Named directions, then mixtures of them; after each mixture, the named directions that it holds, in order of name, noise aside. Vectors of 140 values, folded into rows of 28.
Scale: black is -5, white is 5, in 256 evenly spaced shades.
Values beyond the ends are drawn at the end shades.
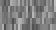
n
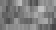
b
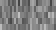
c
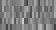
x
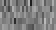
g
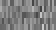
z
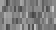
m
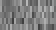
b, m, x.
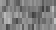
b, m.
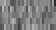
n.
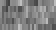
b, m, n.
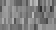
b, m, x.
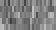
c, g, n.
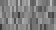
c.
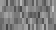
m, x, z.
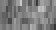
b, c.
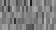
g.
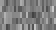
m.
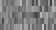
m, z.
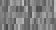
n, x.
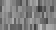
b, m, x.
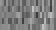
c, g, z.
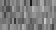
b, g.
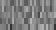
c, x, z.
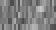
b, c, n.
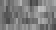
b.
